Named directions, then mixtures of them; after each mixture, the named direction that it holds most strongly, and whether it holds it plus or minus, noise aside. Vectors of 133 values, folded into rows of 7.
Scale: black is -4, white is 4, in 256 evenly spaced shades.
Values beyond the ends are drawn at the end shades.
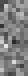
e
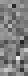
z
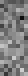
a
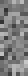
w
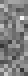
a, minus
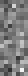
z, minus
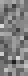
z, plus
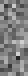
z, minus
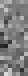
a, minus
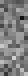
a, plus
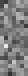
e, plus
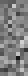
z, minus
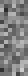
w, plus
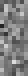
e, plus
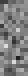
e, plus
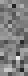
z, plus
